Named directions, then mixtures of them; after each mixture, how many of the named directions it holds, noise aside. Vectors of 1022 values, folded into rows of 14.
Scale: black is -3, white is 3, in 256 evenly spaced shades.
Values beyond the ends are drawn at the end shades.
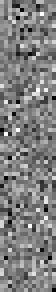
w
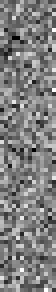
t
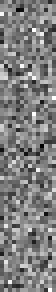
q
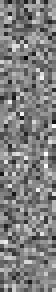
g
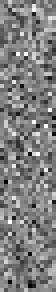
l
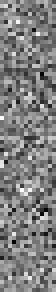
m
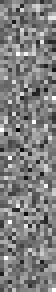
four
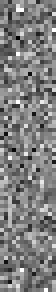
four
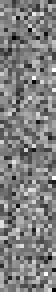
three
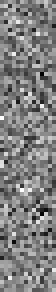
one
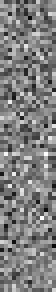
two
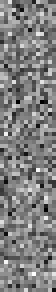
four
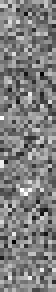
one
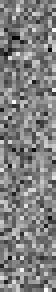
one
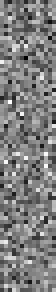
one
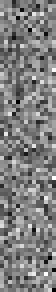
three
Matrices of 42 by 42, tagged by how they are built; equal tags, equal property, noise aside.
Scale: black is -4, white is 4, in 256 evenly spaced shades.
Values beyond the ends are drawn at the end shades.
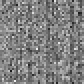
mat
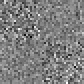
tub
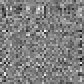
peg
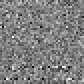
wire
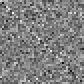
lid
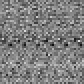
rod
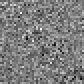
tub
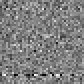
wire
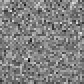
rod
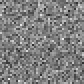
rod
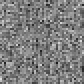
mat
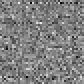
wire
